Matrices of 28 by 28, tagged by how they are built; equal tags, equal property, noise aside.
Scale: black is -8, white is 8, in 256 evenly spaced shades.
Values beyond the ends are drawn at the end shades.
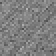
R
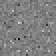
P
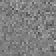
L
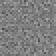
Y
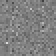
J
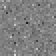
P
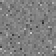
P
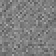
R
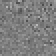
L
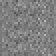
Y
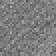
R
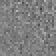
L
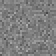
Y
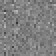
J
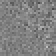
L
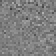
L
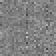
J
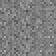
Y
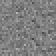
Y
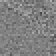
L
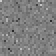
P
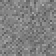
R
